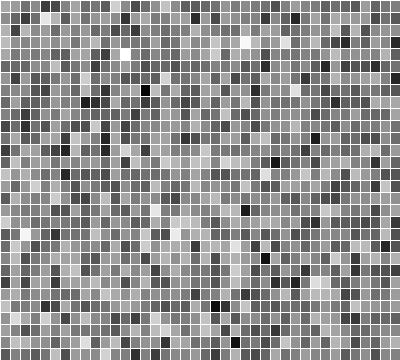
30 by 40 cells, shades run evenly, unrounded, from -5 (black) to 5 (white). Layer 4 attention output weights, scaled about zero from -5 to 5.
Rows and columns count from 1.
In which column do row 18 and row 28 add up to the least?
25
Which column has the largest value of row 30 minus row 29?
24
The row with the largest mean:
4
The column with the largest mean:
21
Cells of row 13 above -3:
38
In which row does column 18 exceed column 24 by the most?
29
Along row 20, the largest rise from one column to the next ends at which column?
18
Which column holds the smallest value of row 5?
11
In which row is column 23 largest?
14
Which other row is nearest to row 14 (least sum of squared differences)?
28
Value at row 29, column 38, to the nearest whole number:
-1
